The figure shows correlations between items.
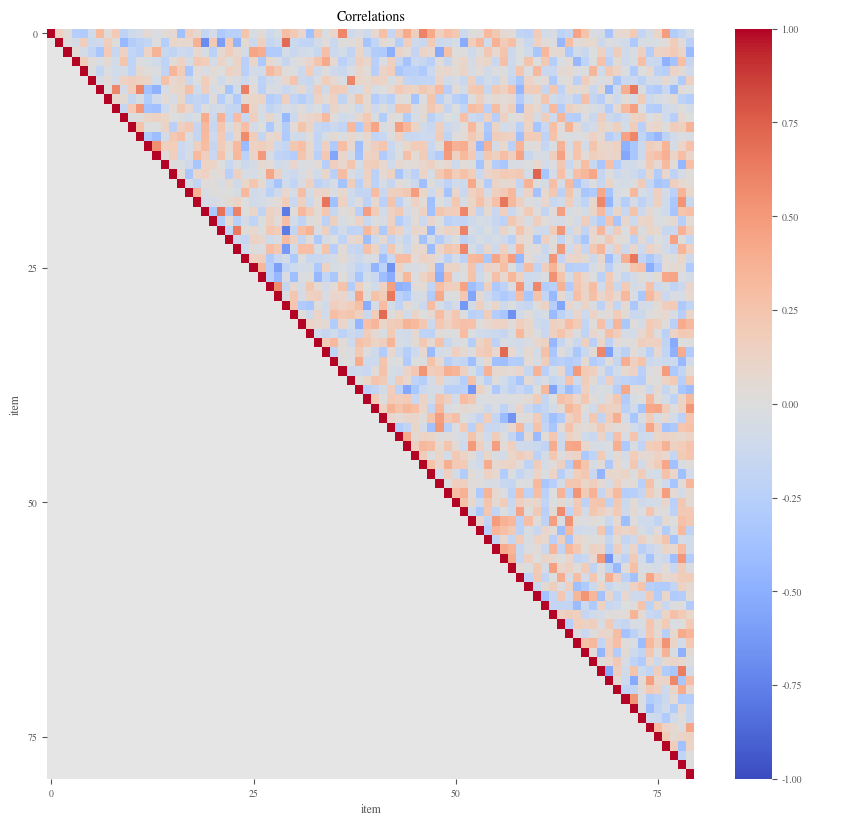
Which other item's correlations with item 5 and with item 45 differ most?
37
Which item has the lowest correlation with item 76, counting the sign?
3
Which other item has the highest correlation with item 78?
68
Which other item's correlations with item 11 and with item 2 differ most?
6
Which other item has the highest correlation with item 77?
69
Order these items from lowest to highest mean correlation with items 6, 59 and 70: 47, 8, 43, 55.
47, 55, 43, 8
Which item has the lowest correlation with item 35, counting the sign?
13
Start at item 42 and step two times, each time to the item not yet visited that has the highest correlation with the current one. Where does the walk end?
27
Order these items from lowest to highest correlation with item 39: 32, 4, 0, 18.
18, 0, 4, 32
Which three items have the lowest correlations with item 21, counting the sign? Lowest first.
29, 1, 47
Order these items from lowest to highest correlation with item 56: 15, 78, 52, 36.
36, 15, 52, 78
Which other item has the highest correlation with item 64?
52
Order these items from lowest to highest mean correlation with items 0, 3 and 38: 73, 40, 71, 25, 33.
40, 25, 73, 71, 33
